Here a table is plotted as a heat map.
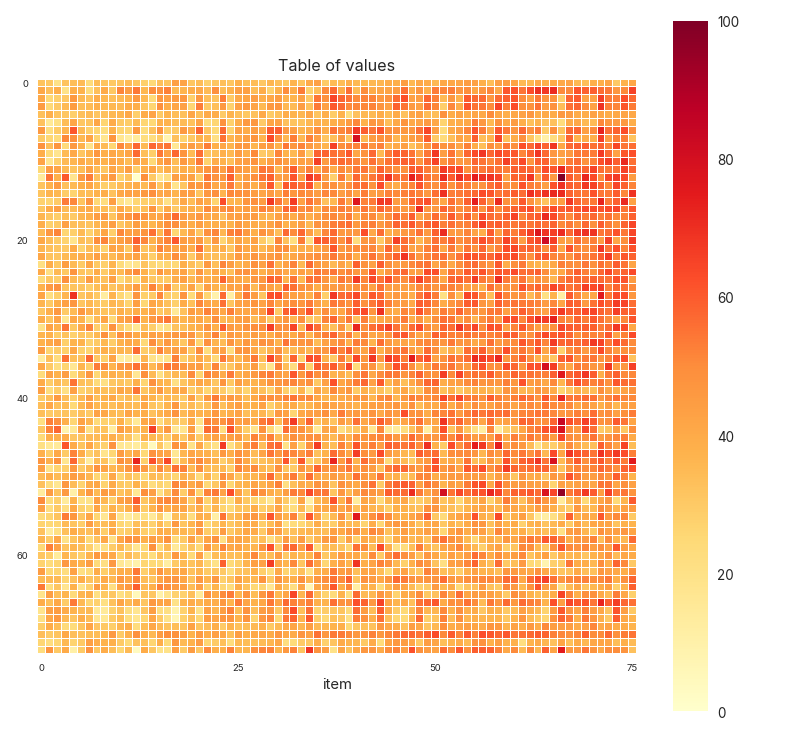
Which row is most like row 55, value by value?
7
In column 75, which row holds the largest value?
48
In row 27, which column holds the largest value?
71
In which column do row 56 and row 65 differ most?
32
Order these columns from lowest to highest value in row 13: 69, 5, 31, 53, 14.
5, 14, 53, 31, 69
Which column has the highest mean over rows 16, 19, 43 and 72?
66
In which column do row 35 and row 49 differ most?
12
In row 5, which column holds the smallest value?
1
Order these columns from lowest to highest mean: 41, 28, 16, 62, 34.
16, 28, 34, 41, 62
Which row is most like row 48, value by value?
8
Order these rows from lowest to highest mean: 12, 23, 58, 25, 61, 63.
61, 58, 23, 63, 25, 12
